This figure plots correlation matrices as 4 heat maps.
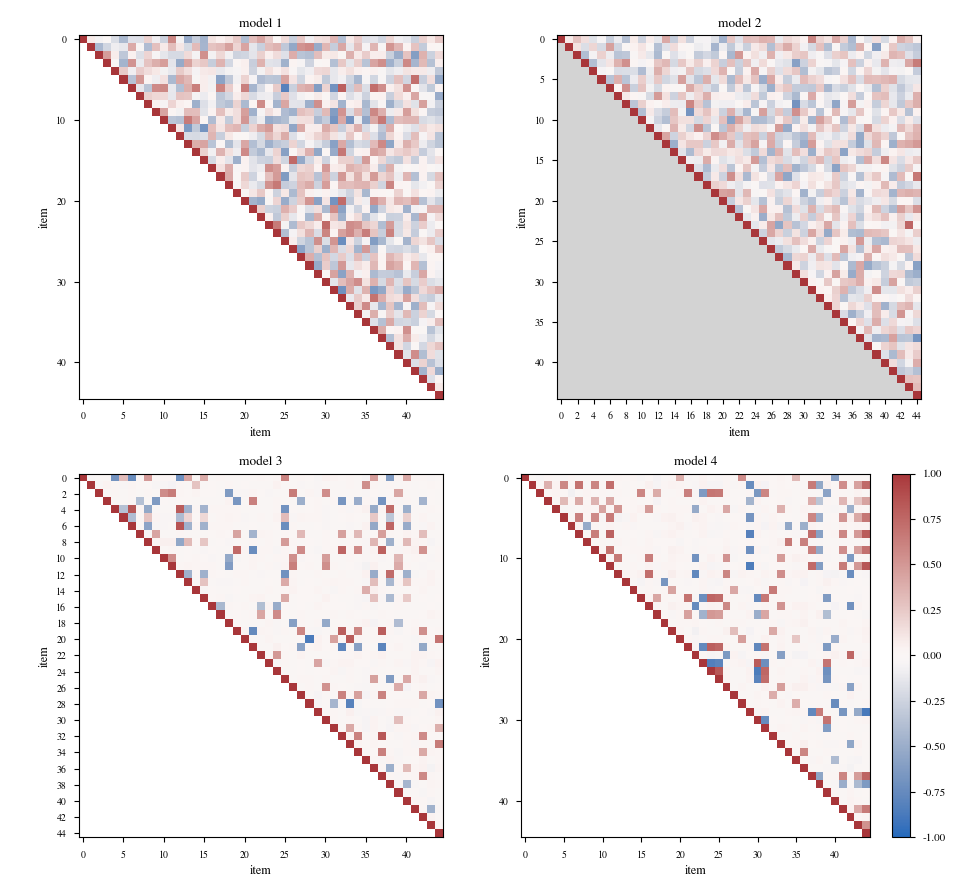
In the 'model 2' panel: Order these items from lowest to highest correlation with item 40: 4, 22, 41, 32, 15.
4, 32, 41, 22, 15
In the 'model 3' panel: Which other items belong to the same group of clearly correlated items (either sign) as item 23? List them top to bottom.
29
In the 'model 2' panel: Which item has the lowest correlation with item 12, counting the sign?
37
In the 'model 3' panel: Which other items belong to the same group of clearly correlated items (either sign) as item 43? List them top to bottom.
41
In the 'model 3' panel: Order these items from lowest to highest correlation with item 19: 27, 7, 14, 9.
14, 7, 27, 9
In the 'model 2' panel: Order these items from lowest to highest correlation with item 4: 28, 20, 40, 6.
40, 6, 28, 20
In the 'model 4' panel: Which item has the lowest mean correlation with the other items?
29
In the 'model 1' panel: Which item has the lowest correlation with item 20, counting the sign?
31
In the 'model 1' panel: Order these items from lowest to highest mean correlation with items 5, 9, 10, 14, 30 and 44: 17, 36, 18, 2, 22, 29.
29, 22, 2, 18, 17, 36
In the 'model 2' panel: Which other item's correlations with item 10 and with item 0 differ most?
31
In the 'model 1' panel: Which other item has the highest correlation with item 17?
6
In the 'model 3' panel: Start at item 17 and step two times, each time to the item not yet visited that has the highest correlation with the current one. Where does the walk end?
22
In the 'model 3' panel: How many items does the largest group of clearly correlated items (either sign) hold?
12
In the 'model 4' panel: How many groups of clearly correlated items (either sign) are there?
7
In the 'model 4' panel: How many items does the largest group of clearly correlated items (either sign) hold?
12
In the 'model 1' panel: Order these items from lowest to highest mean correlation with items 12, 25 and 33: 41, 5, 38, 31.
41, 38, 5, 31
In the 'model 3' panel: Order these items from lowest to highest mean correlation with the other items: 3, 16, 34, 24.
3, 16, 24, 34
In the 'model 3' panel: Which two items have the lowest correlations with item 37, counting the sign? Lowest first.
21, 3
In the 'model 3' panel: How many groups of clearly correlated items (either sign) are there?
8
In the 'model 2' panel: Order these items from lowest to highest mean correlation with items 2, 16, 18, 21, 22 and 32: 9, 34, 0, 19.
9, 19, 0, 34
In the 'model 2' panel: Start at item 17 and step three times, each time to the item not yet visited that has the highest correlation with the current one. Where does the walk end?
8
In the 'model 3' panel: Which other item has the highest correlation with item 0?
25
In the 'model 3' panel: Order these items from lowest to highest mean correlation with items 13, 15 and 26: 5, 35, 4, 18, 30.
4, 18, 35, 5, 30
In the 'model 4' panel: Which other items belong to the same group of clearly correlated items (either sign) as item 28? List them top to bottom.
0, 20, 35, 40
